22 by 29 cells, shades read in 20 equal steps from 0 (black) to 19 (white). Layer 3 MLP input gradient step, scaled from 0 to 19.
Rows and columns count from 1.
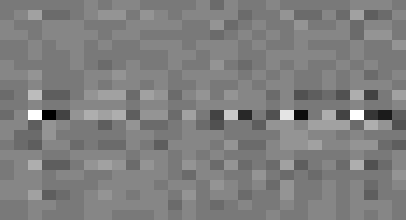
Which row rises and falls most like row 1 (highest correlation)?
9
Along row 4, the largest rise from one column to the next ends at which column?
27
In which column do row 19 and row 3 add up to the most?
16
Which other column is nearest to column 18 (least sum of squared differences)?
28
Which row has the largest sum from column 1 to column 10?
8
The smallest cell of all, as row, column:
12, 4
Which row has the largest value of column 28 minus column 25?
10
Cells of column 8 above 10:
5
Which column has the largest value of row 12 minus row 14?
3
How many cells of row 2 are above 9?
15
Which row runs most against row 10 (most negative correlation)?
13
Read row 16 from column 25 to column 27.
9 10 9
